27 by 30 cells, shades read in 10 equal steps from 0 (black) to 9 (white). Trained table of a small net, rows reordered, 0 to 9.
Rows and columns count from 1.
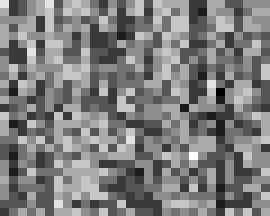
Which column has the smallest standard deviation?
20
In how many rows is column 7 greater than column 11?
17
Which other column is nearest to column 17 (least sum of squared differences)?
3
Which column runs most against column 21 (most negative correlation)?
22
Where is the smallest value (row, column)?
12, 25
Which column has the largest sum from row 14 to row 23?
10
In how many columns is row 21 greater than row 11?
10
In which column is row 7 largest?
4
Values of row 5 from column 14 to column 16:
1 2 7
